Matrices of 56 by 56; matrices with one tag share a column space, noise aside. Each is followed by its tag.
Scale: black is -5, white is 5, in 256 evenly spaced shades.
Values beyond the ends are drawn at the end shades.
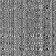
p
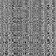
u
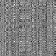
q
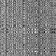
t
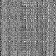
q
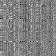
q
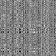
t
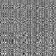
u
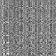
u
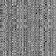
q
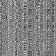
q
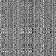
t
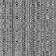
q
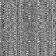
q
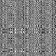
t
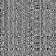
p
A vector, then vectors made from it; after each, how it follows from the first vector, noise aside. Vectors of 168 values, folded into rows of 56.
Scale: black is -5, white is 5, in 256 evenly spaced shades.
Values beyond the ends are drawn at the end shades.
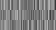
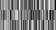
scaled up.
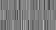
negated, partly zeroed.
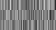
copied.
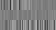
negated, partly zeroed.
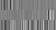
negated, partly zeroed.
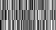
reversed, scaled up.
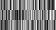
negated, scaled up.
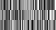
negated, scaled up.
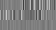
wrapped around, partly zeroed.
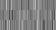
wrapped around, partly zeroed.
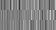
negated, partly zeroed.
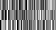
reversed, scaled up.
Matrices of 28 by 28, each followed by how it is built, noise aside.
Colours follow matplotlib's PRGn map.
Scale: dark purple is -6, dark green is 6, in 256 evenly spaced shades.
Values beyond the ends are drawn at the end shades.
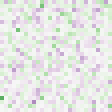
repeating columns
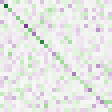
diagonal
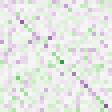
diagonal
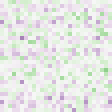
blocks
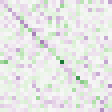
diagonal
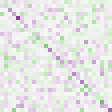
diagonal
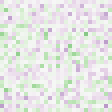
blocks
